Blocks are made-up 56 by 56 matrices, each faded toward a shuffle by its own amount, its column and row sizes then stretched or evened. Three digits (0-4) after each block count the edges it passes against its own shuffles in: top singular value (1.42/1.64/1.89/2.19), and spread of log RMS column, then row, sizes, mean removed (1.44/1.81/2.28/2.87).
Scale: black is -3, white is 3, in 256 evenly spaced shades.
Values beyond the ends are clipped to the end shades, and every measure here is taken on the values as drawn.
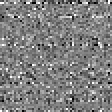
3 1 4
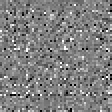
1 2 3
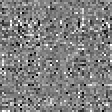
2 2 3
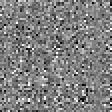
3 3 1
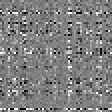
3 4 4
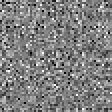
3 1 1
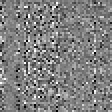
2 4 1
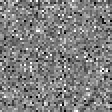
2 2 1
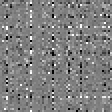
4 4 2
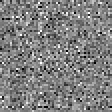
0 1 2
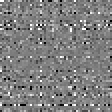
3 2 4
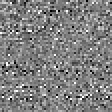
2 0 3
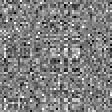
4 2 0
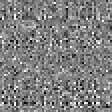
4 1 3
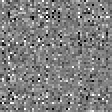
1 3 2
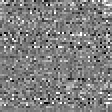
1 1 4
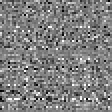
1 2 4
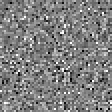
2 0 1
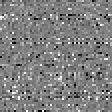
2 0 4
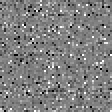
0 0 2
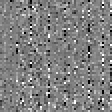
1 4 0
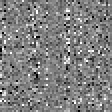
0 4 0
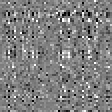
4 3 3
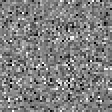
1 0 2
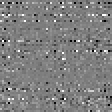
0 1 4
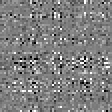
3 3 4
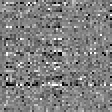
4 1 3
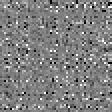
2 2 4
